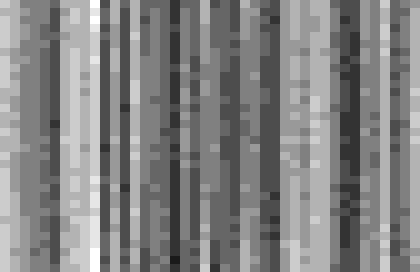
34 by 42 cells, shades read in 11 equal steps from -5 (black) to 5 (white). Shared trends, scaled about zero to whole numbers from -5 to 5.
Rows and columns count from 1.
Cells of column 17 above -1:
3
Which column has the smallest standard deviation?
4
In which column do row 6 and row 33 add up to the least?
18
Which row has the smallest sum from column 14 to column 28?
25
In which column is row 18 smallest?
36
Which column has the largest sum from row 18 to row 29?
10
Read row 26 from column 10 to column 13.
4 -2 1 -2
